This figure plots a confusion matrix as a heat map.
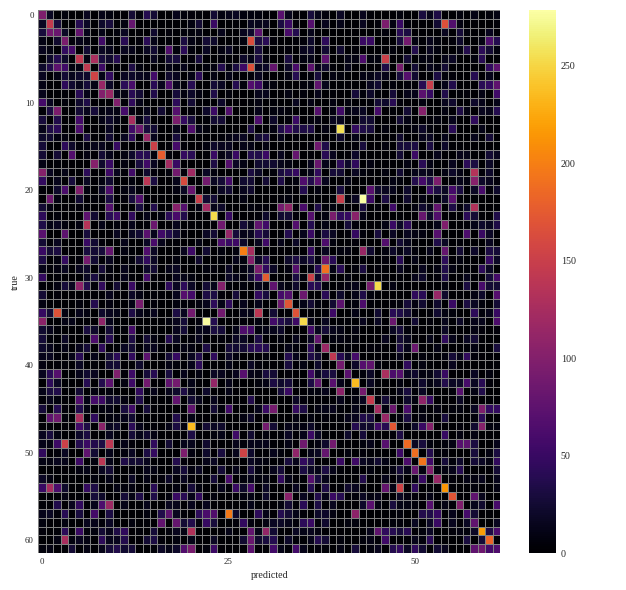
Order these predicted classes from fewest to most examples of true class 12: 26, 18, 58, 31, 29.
26, 31, 58, 29, 18
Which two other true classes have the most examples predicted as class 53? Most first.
32, 19
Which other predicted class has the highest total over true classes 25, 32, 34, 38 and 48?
29
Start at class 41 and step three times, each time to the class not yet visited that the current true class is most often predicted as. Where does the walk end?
7
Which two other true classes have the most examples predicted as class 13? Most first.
33, 21
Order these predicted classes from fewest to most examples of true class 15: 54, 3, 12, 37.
12, 54, 3, 37
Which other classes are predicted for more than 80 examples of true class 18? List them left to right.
0, 20, 58
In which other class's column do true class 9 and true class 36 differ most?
8
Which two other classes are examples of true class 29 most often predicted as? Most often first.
38, 34
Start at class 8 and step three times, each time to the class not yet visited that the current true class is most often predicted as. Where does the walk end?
27
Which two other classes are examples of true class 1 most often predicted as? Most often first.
54, 46
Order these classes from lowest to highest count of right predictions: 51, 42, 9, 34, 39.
9, 39, 34, 51, 42
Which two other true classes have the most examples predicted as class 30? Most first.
59, 47
